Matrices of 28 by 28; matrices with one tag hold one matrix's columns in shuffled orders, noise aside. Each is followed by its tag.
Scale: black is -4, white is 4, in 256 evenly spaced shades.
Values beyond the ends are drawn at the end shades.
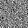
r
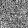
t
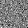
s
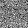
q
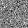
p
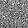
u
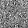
u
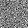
s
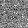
q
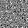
r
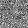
q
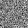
r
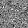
p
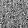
u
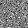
s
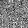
t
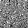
u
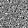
r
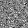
s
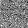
q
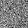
s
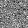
q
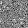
p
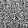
u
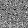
q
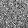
u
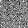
t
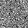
r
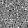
p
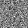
s
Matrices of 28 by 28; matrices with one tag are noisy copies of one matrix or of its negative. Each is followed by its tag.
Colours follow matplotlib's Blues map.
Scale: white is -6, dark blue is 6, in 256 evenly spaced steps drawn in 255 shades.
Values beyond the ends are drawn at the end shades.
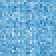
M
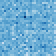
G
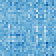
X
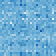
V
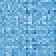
G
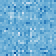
M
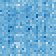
X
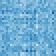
V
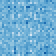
M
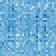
X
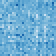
X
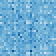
M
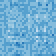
X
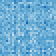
M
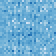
M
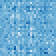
M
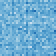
G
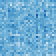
X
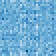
V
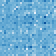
G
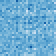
G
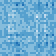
X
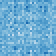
M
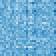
G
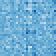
G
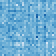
X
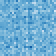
G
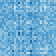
M
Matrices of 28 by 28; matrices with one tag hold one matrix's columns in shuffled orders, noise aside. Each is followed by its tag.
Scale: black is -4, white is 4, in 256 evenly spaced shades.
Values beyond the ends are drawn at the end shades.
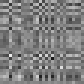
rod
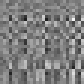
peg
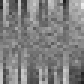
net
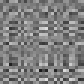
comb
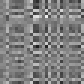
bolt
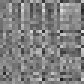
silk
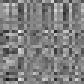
silk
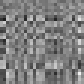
peg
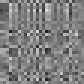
silk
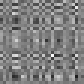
rod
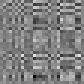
rod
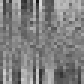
net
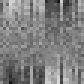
net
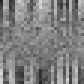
net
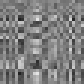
peg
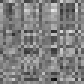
silk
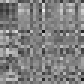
silk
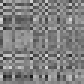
rod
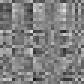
silk
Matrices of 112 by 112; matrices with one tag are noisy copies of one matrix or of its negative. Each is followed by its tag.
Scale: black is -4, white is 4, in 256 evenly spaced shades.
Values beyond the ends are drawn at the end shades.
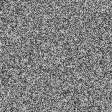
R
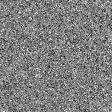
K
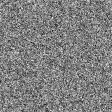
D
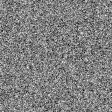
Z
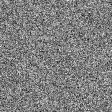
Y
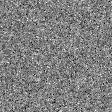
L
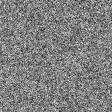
L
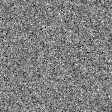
K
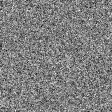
Y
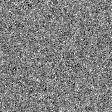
L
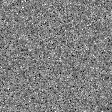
K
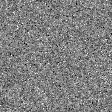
Y
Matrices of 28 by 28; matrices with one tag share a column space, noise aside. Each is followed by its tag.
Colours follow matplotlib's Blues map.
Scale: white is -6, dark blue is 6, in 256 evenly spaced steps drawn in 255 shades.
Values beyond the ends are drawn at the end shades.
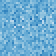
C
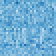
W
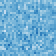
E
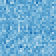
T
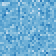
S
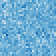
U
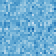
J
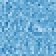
J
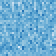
E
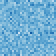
S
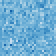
W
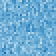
J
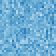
W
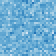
S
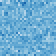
S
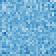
J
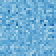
C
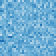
U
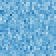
E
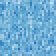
E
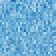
J
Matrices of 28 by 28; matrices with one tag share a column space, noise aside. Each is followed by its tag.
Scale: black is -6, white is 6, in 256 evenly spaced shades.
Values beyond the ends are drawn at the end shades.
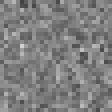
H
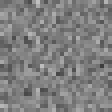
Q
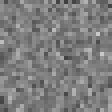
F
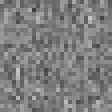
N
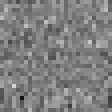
F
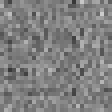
Q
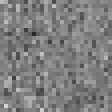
F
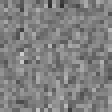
H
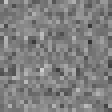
Q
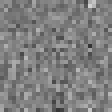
H
